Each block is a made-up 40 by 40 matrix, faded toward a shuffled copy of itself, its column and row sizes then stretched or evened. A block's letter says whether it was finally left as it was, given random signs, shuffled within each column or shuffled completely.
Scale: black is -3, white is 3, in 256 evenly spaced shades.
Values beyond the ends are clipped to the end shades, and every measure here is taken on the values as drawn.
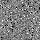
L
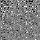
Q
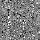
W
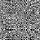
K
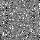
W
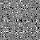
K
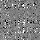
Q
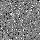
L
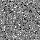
L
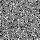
L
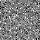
W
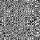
K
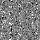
W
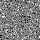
L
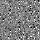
W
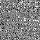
Q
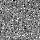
L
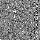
W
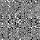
K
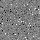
L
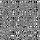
K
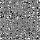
Q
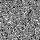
L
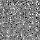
Q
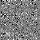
Q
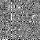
K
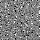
W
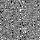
W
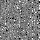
W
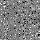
W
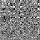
K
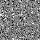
W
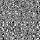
K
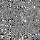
Q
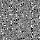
W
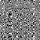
K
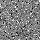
L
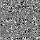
Q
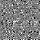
K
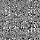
Q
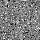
L
